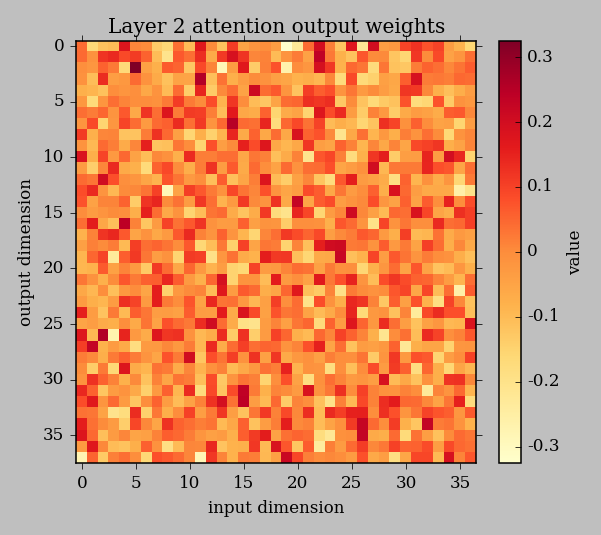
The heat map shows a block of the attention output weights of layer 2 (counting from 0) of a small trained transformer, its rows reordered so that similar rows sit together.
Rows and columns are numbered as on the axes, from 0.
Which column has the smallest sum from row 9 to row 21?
19
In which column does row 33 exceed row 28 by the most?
33
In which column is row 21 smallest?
14
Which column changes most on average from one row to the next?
15
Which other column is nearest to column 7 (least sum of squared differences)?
20
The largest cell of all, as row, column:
2, 5
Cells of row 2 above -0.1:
29
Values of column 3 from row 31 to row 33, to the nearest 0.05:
-0.05 0.05 -0.2
